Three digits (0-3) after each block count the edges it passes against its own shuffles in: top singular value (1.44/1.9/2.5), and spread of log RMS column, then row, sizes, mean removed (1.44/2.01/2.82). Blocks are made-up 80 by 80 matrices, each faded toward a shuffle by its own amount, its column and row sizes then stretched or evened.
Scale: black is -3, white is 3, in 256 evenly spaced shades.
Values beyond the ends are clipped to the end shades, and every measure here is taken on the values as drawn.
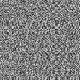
3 1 0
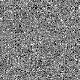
1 1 1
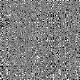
1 3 2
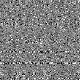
2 0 2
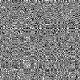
3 0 2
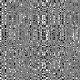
3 3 0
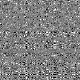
2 1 3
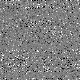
0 0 2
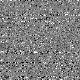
0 0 3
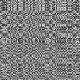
3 0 3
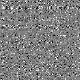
2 1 2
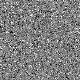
0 0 1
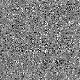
1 1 1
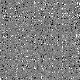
0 2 2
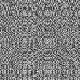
3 0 1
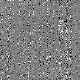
0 3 1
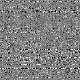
2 0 3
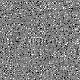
2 0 2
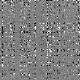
1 3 3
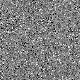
0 1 0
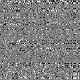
2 0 3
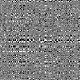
3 2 3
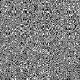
2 2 1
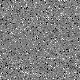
0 1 1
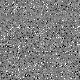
0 1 2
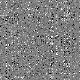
1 2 1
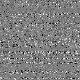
1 0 3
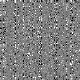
2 3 1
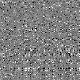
2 1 2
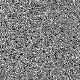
1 0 0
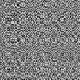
3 1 2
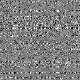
2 0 3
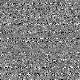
0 0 3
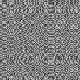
3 0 0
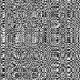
3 3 0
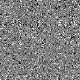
1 2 2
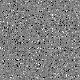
0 1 2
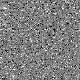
1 0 1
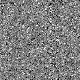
1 1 0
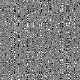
2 3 0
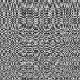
3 1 3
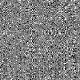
2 2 0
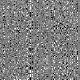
2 3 1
